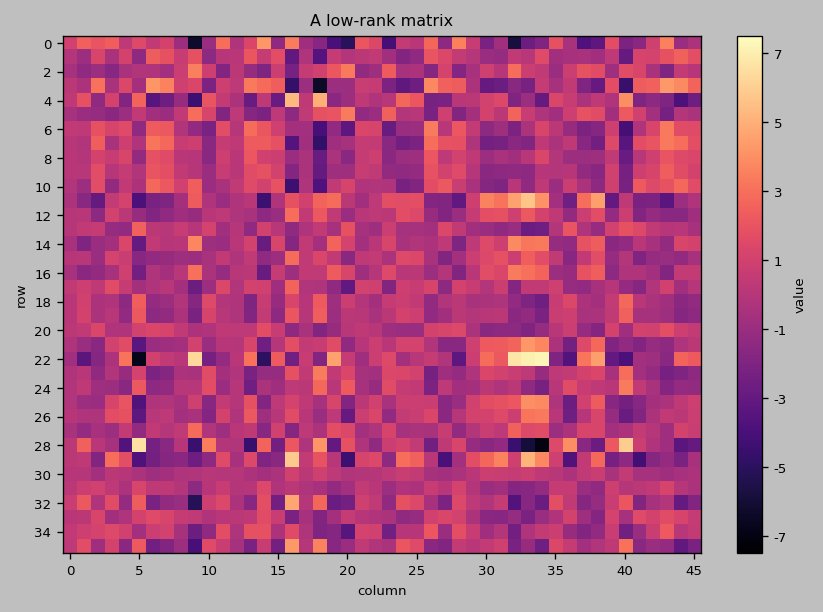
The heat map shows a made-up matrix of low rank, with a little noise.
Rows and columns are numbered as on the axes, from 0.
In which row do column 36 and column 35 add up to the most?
28
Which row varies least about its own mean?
30
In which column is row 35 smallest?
9
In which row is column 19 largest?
22
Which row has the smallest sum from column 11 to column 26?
3
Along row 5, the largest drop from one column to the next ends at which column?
21
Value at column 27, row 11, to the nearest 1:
-2
